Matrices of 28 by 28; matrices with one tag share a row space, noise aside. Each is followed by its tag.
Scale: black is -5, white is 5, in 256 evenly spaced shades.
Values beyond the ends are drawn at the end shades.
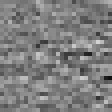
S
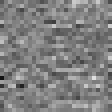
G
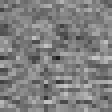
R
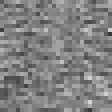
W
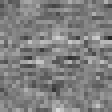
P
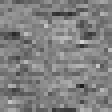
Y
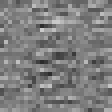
P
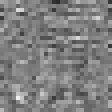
G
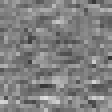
P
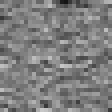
R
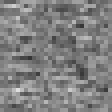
Y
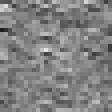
R
